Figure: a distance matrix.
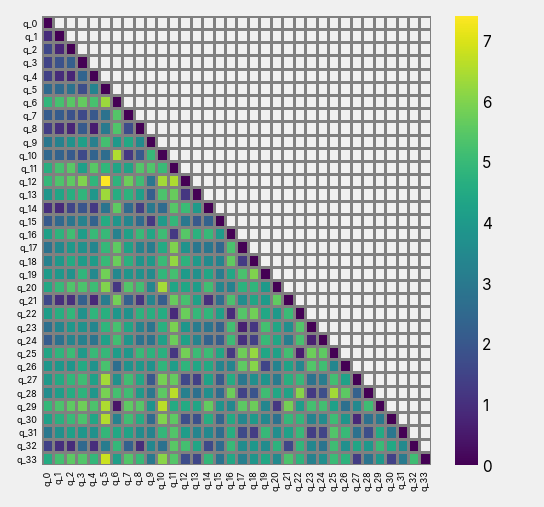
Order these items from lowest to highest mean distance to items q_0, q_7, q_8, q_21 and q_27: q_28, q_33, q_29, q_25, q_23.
q_23, q_28, q_33, q_25, q_29
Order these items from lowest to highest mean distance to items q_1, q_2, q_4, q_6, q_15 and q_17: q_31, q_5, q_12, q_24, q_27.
q_24, q_31, q_27, q_5, q_12
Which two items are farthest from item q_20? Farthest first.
q_10, q_5
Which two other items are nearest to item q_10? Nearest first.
q_7, q_3
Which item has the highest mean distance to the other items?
q_11
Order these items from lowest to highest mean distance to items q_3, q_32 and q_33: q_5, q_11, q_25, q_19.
q_5, q_19, q_25, q_11
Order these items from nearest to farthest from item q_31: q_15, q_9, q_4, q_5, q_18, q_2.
q_18, q_15, q_9, q_4, q_2, q_5
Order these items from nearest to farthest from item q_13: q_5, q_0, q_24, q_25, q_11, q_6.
q_24, q_0, q_6, q_25, q_11, q_5
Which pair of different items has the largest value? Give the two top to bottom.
q_5, q_12
